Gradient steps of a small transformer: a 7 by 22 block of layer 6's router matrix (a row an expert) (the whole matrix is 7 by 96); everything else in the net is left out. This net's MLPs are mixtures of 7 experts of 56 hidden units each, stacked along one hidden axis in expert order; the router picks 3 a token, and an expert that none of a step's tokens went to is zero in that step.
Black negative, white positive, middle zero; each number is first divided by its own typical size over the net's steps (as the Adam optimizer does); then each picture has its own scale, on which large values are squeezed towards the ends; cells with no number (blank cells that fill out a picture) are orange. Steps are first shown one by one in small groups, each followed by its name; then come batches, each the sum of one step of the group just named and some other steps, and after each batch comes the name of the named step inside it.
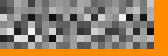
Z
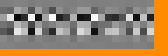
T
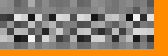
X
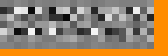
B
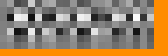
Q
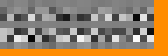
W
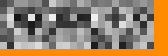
T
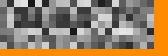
Z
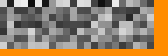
X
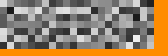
W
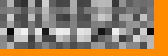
W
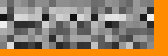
Z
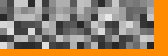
Z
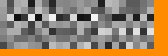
T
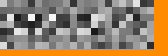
T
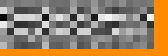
X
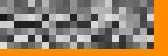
W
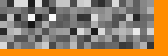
T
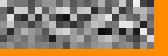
B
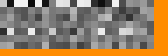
Z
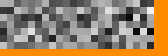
Z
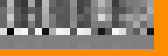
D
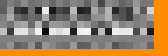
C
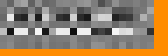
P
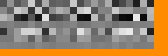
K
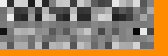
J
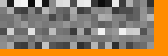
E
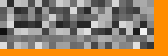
J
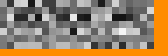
P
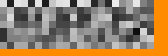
J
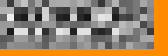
P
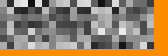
E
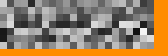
J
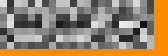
J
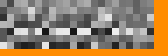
P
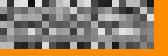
E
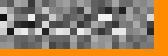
D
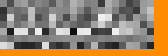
P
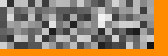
J
